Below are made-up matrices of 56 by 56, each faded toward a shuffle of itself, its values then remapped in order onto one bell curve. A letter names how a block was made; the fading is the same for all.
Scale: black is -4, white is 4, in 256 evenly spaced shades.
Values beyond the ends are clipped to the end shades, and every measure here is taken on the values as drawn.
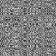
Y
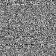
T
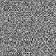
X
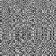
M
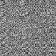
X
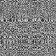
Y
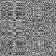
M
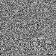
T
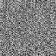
X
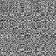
Y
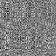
X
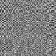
M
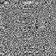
X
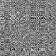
Y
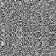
X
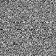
T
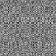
M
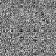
X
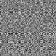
Y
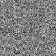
X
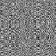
M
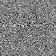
T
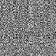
X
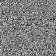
T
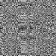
Y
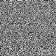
T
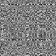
Y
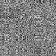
X
